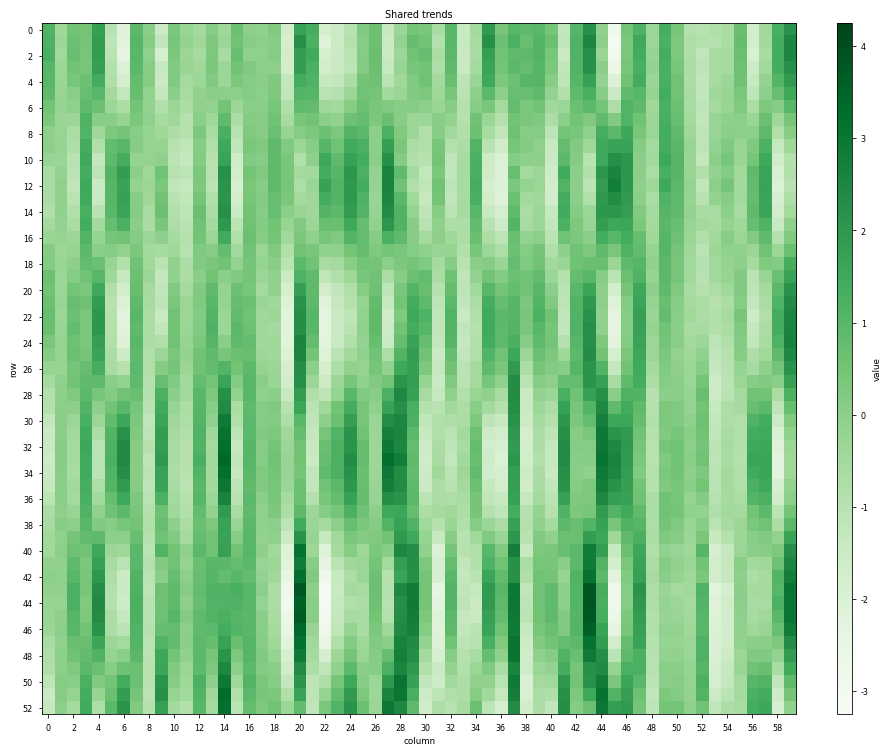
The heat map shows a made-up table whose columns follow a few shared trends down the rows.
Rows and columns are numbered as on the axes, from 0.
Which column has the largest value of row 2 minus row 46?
38
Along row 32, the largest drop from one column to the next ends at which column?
15
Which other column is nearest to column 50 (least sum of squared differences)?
25
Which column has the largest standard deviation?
45
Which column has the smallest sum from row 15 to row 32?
19
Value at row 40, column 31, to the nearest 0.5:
-2
